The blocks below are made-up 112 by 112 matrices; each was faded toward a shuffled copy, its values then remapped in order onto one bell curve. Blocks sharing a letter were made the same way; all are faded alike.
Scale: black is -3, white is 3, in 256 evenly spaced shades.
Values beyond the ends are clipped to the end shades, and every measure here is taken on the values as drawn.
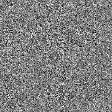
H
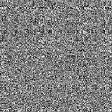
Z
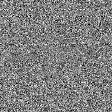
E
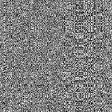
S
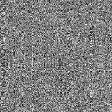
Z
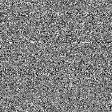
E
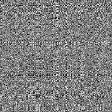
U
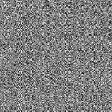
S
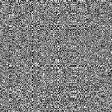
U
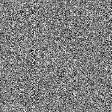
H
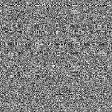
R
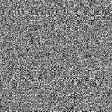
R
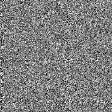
H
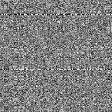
R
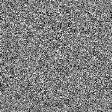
H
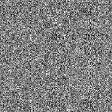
Z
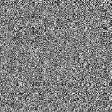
Z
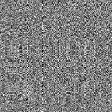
S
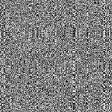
S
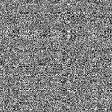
R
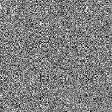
Z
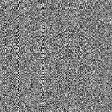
S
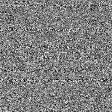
E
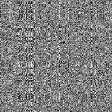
S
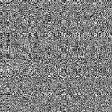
U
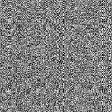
S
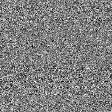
E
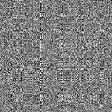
U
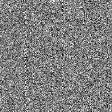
H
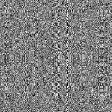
S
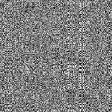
S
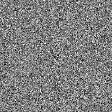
H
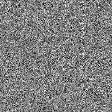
H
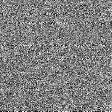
E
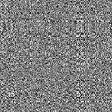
U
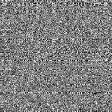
R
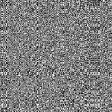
S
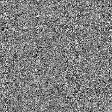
H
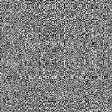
U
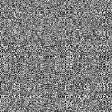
U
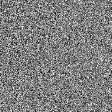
H
